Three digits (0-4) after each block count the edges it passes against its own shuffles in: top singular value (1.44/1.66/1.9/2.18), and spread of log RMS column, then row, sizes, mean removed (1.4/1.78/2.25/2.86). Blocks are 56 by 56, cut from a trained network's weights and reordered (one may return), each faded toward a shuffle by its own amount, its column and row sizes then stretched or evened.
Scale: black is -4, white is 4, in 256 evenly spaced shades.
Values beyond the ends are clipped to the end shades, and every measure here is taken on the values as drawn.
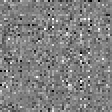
0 3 3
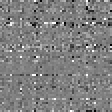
0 2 4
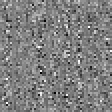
1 4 0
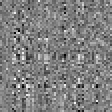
4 4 1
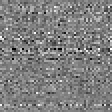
3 0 4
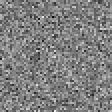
0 1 0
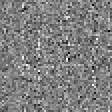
0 3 0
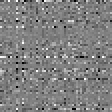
2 3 4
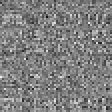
3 0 3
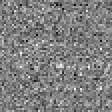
1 2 1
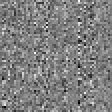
2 4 0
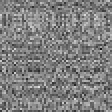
4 1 1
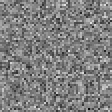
3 0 1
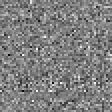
0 0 3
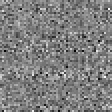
1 0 3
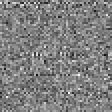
3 0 2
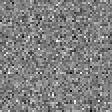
1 1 2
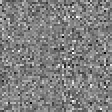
0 2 2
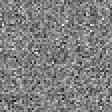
2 1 0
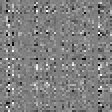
1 4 3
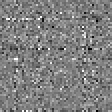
1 2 3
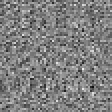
4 2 1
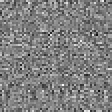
3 0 3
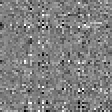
1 3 3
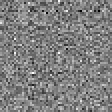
3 1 1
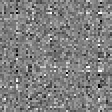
2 3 1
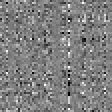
3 4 2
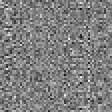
4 3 0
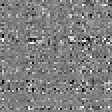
0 3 4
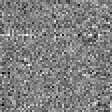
2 1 1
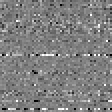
2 1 4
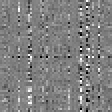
4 4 1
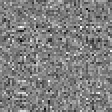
3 2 1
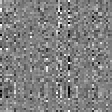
4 4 1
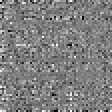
2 2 4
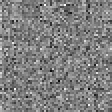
1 2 1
